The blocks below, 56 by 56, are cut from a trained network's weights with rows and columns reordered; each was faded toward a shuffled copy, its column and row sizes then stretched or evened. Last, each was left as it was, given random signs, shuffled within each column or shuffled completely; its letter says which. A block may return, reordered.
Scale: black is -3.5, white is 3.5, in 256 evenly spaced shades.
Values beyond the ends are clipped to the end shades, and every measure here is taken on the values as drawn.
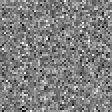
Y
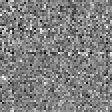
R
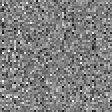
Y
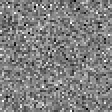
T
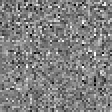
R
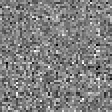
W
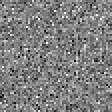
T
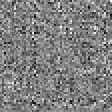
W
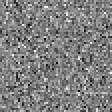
Y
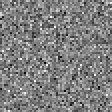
T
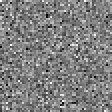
Y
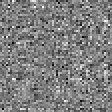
W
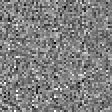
Y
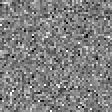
T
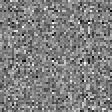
R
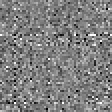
W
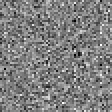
Y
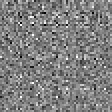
W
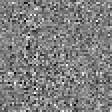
R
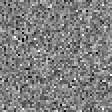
T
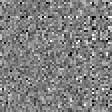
W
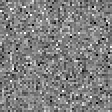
T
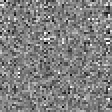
R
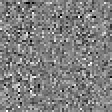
R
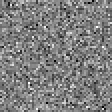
T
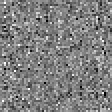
Y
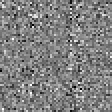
R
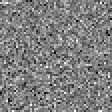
T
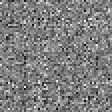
R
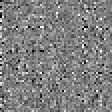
W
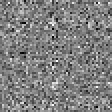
R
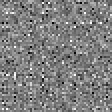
W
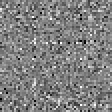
R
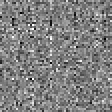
R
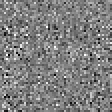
R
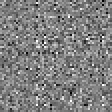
W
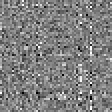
W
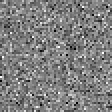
T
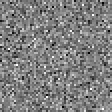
T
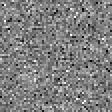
T
